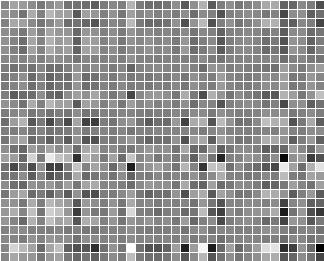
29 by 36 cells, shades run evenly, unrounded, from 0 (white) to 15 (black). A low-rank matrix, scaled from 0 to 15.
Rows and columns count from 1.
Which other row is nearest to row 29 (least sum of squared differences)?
1
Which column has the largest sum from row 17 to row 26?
32
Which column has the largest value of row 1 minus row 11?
36
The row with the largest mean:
14
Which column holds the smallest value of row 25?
6
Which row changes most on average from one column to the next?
28
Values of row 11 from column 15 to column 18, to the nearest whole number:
11 7 6 6
